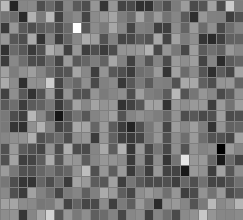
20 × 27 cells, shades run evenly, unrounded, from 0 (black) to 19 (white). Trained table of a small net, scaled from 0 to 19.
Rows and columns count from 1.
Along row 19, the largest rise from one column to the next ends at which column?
19
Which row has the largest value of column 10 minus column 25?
4
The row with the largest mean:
20
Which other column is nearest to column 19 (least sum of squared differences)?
15
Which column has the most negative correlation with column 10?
24
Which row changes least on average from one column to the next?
17
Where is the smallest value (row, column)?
14, 25
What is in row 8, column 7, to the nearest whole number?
5
